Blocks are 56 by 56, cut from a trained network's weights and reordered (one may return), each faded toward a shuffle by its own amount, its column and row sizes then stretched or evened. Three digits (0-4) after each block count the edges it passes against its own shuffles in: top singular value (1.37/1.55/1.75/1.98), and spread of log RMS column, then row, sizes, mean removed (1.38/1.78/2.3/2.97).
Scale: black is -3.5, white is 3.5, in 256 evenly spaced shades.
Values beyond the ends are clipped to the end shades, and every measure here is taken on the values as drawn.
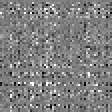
1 3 4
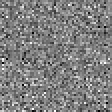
0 2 2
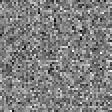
0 1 0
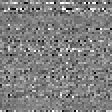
1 0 4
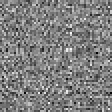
3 1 1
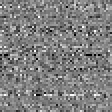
2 0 4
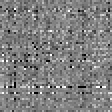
2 1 4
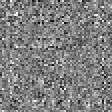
2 2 2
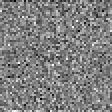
1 0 0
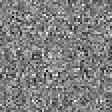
1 0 2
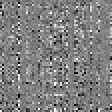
3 4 2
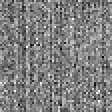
3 0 1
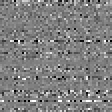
2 2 4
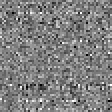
2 1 3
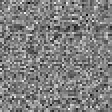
3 0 0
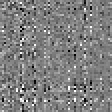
2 4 2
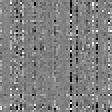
3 4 2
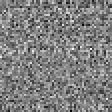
2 0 1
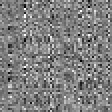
4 4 1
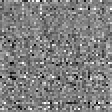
0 0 3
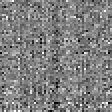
1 0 3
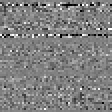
3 0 4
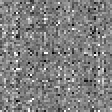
0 3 2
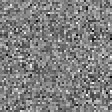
1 1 0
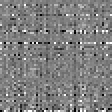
2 2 4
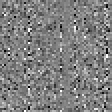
1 4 1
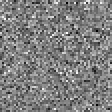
1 0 2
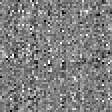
0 2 1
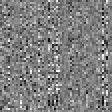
3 4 1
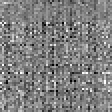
3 1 3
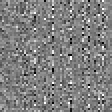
2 4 0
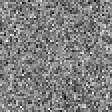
0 0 0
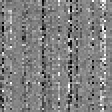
3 4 0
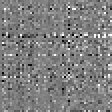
1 3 4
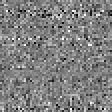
1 0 3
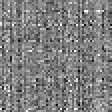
3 1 3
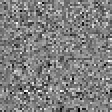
0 1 2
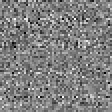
1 0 3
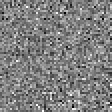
0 1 1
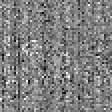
2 2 2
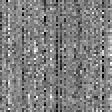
4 4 0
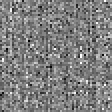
1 1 1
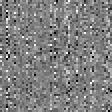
1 4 0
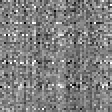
3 0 3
